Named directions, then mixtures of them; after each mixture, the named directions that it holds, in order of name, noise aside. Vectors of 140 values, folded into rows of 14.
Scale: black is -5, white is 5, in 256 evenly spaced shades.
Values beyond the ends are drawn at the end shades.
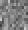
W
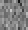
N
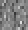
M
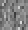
M.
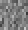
N, W.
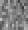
N, W.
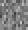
M, N, W.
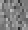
M, N, W.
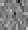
M, N.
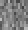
M, N, W.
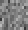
W.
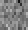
N.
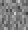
M, N, W.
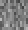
M, N, W.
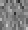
M, N, W.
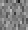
M, N.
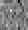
N.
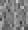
M, W.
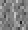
M.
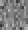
M, N, W.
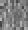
M, W.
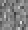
M.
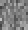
M, W.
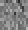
M, N.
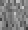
M, N, W.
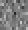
M, N.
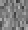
M, N, W.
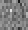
N.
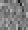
N.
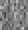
M, W.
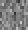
M, N.
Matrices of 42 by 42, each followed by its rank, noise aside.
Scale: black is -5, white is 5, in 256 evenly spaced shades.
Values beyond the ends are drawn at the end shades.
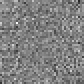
eight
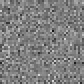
eight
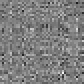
six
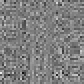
six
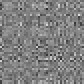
four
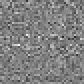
eight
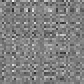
three
